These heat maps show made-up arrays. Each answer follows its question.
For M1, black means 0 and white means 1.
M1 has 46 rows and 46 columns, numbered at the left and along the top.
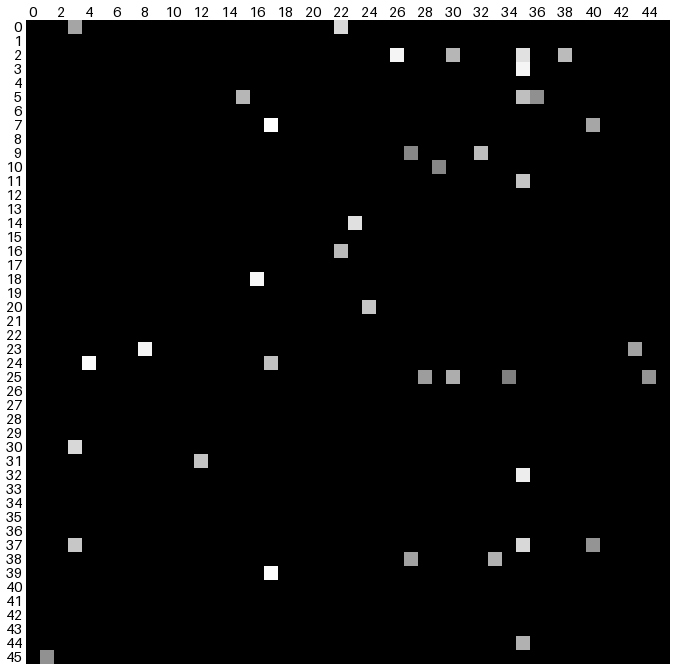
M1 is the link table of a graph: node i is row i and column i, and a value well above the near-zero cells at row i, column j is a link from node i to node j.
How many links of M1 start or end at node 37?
3
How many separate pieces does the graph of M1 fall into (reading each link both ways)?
11
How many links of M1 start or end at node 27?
2
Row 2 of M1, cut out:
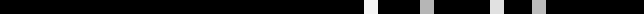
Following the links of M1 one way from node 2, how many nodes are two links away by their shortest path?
3
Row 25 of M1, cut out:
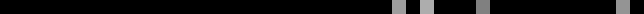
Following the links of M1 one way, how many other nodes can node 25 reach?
6
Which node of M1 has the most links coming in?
node 35
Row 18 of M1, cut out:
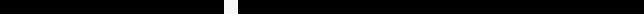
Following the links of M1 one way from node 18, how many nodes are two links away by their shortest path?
1
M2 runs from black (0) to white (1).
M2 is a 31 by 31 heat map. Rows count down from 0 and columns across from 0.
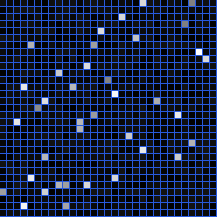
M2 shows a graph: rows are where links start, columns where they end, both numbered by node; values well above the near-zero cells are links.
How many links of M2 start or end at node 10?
2
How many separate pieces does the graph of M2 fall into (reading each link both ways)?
8
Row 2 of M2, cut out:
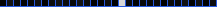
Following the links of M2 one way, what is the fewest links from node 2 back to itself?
2
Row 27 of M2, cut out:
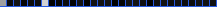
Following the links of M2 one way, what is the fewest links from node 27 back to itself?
2
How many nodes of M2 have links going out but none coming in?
2
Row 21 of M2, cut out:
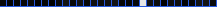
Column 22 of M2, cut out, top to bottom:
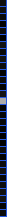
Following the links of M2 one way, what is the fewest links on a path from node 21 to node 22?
6
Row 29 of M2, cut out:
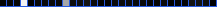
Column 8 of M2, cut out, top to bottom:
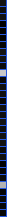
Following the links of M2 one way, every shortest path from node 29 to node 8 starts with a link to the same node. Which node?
node 3
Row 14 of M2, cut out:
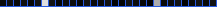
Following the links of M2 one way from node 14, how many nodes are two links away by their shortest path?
3
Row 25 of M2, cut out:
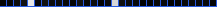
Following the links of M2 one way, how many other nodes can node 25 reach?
6
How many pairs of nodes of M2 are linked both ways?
4
